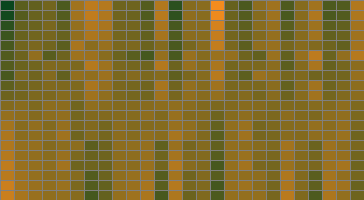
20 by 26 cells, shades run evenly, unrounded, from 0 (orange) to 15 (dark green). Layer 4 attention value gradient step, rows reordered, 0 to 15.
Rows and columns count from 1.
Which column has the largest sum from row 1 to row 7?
1
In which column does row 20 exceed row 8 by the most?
16
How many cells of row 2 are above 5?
20
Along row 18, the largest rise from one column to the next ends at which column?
12
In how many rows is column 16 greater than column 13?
10
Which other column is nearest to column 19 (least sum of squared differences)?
15
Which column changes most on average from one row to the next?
23
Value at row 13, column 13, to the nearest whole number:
6
